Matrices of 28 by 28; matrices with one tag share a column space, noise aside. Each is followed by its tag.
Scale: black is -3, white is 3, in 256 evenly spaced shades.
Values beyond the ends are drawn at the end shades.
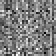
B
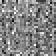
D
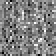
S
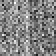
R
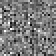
S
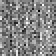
B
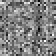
R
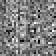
S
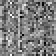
R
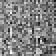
S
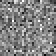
D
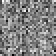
D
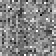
D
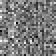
S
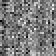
B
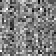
D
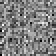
S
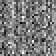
S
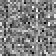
S
